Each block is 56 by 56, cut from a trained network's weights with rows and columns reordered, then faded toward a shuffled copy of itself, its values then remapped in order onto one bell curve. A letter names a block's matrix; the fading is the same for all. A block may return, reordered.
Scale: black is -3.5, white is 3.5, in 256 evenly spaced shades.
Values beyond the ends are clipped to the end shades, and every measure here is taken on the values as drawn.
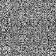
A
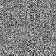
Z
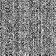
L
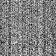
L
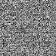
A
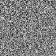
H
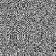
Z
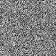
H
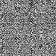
A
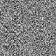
H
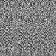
Z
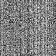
L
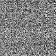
A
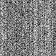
L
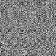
Z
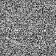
A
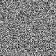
H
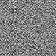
Z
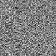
Z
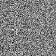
H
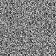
H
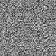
Z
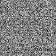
A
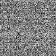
A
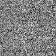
A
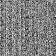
L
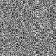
Z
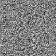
H
